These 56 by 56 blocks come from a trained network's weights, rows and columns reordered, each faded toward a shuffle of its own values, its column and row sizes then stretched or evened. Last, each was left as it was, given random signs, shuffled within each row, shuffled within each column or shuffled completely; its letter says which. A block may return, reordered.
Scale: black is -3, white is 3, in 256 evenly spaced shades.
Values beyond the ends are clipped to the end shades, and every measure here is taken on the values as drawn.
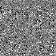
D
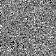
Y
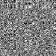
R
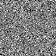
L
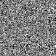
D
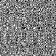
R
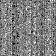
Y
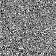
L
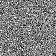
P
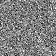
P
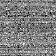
R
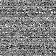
L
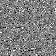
L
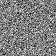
P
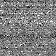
L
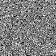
L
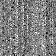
Y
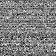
L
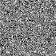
L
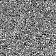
L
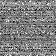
L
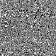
D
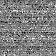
L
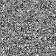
D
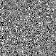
D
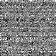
R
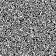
P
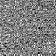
R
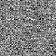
R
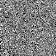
Y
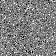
P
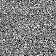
L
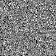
Y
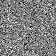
P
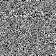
L
